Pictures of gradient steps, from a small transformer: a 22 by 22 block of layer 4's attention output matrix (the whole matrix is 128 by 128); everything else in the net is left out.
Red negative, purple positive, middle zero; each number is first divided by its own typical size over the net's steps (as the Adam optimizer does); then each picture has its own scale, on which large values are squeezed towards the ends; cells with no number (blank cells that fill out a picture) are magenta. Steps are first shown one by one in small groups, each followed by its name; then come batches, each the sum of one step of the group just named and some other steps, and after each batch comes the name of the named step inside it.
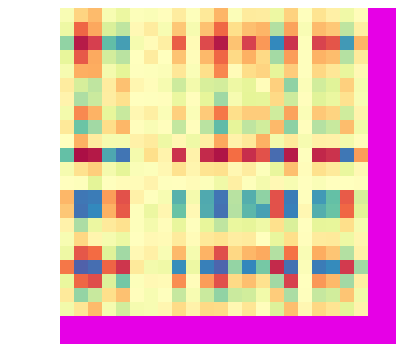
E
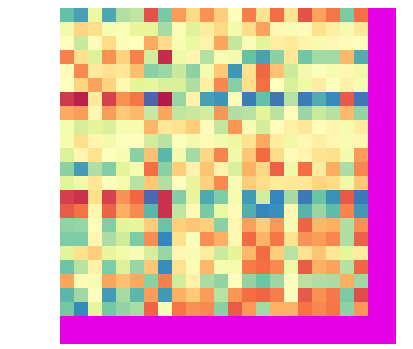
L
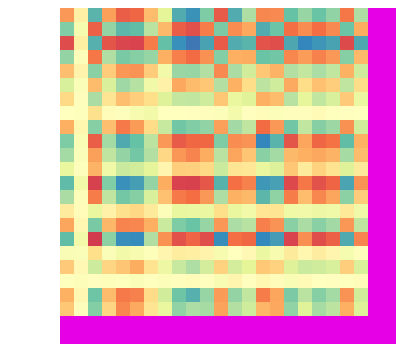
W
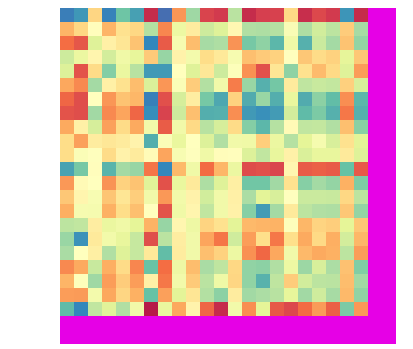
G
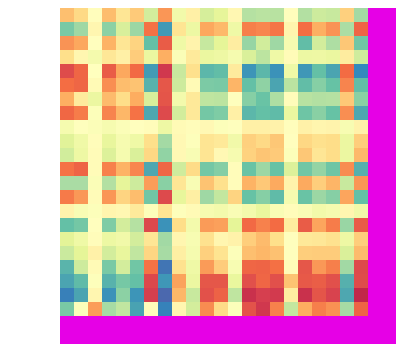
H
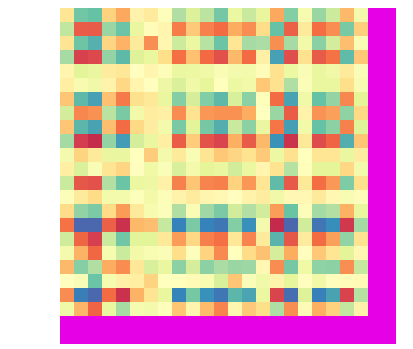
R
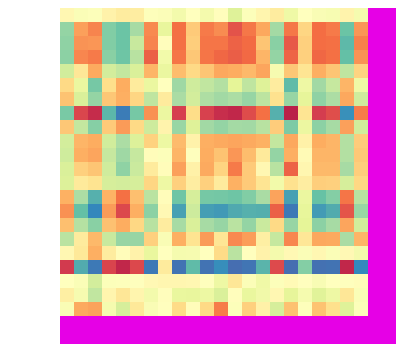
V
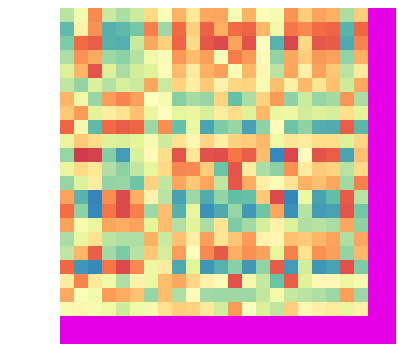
E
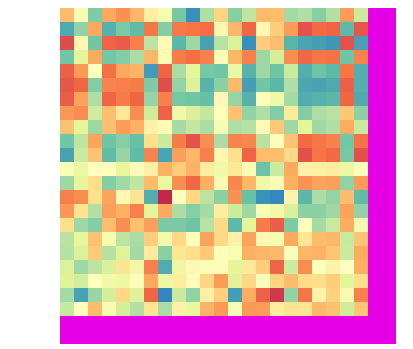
H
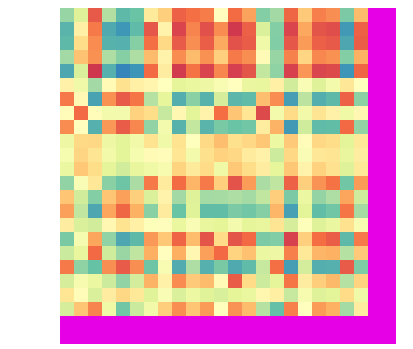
V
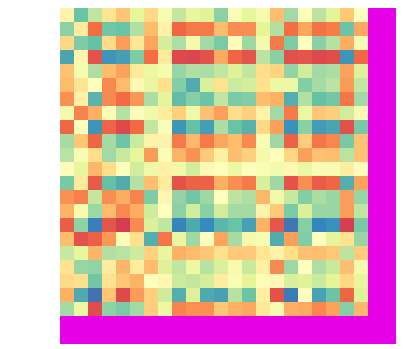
R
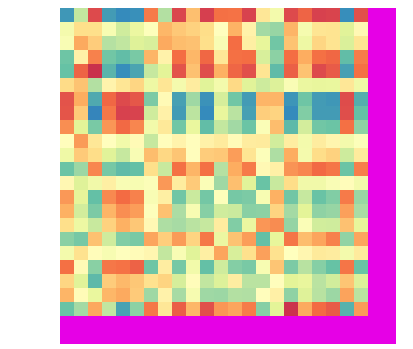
G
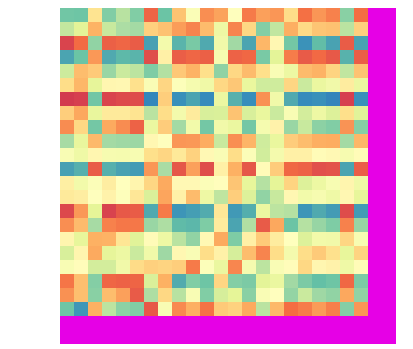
G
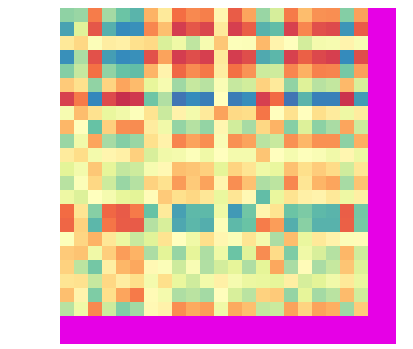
V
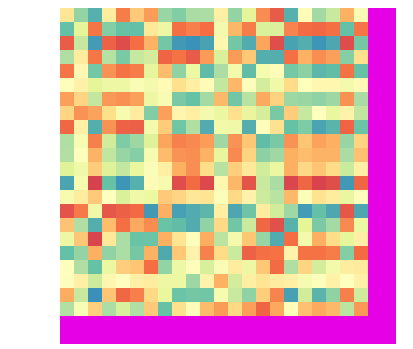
W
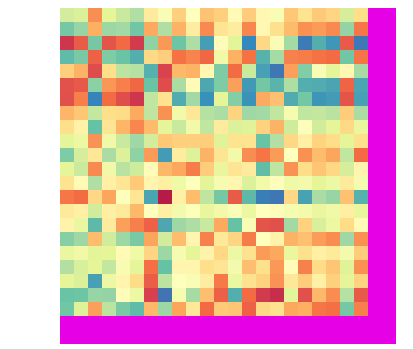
H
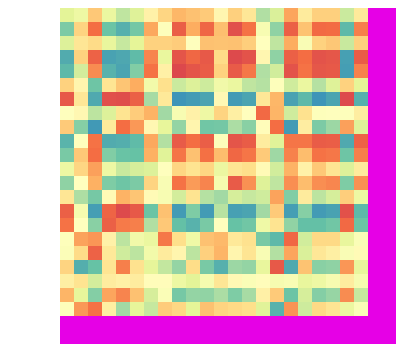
V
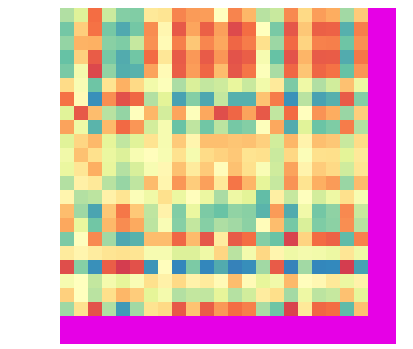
V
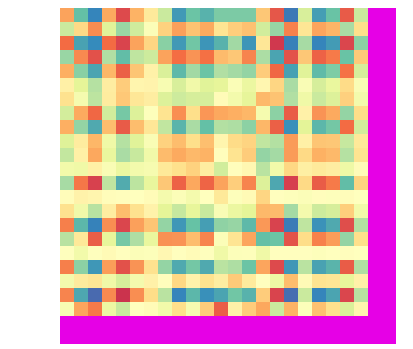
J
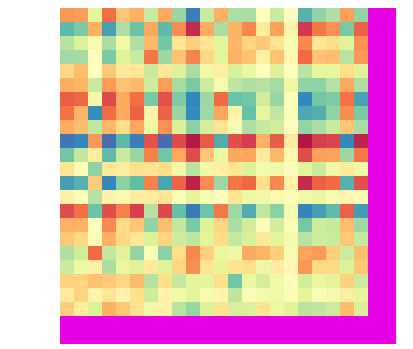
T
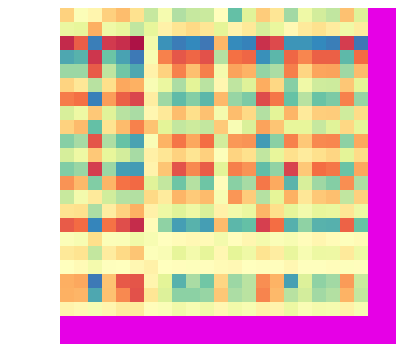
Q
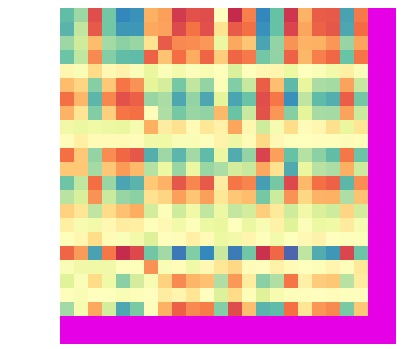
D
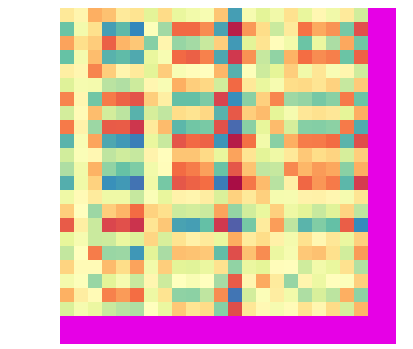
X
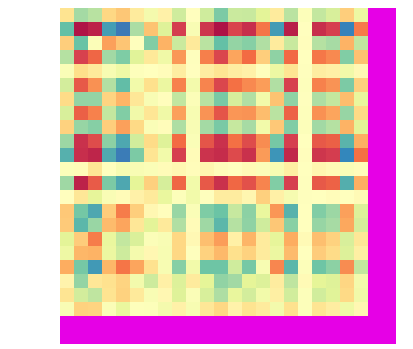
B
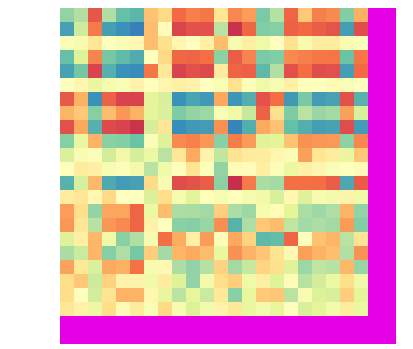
X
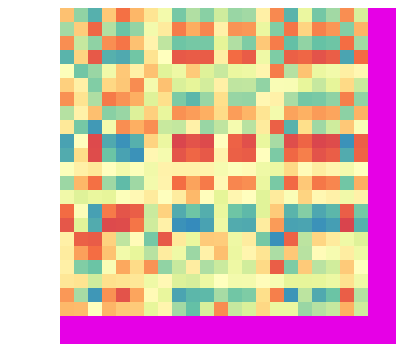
J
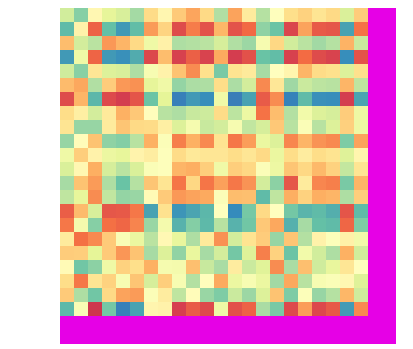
D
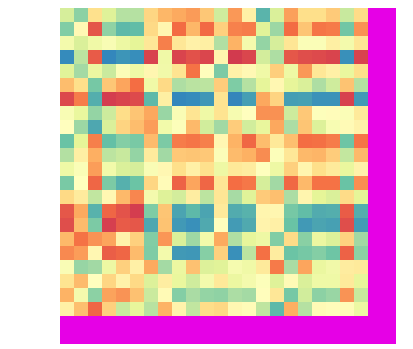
D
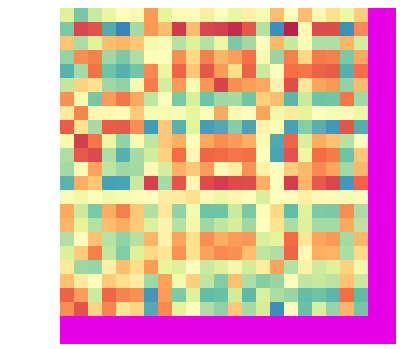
B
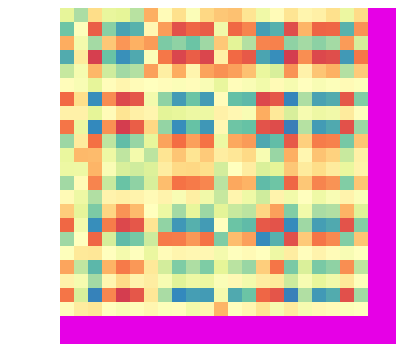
J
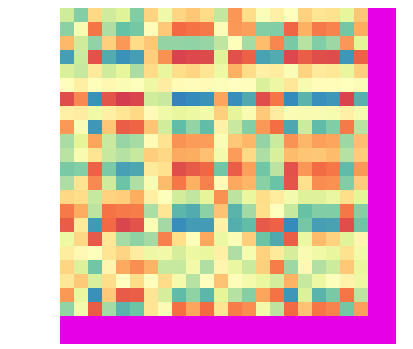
J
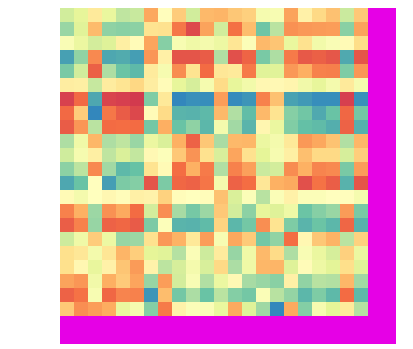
T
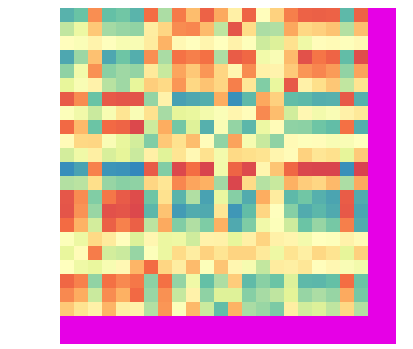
X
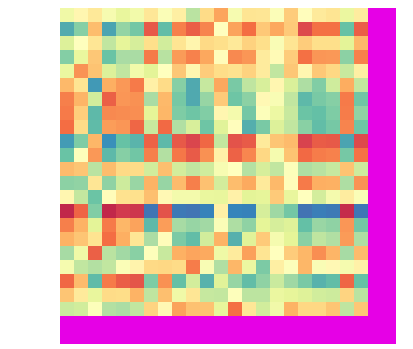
T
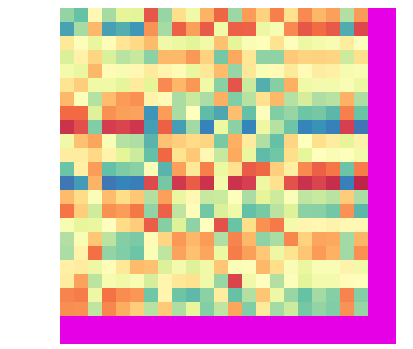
X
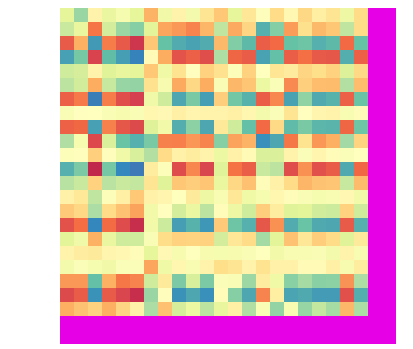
Q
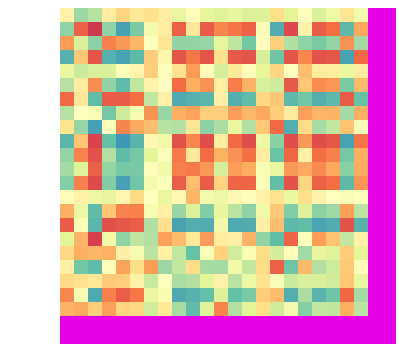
B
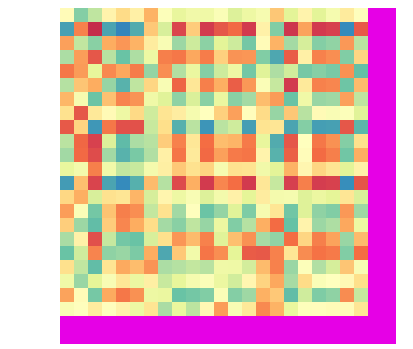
B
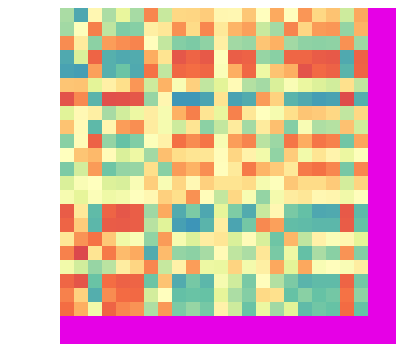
Q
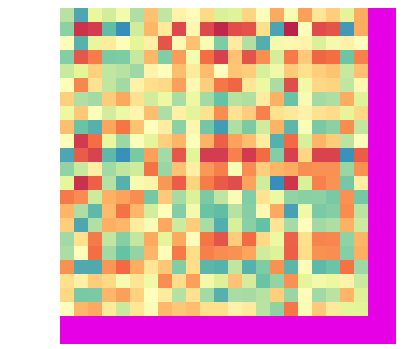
B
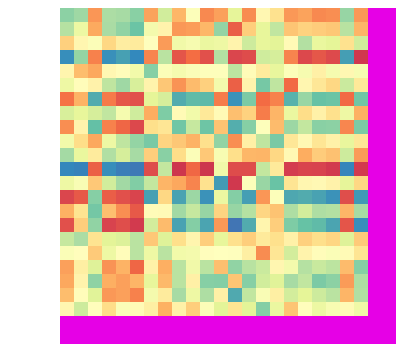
X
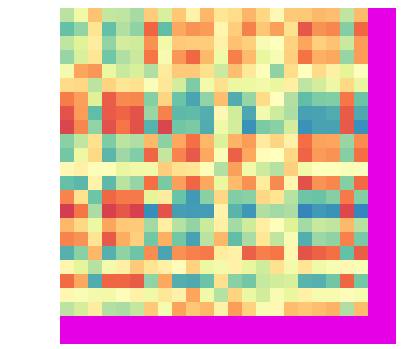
T
